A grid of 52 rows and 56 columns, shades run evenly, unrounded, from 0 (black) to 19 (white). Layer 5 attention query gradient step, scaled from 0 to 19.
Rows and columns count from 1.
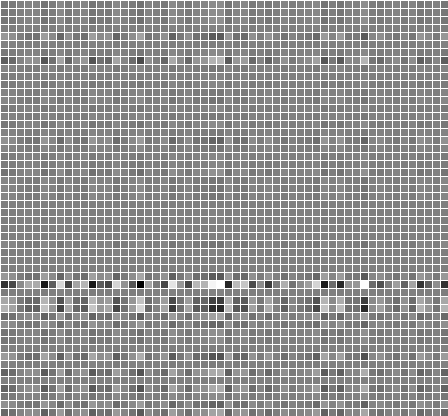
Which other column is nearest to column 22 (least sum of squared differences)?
8
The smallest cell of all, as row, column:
36, 18
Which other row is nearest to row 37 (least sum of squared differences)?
27
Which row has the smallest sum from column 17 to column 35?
39
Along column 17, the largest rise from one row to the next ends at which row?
37
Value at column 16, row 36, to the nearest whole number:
11
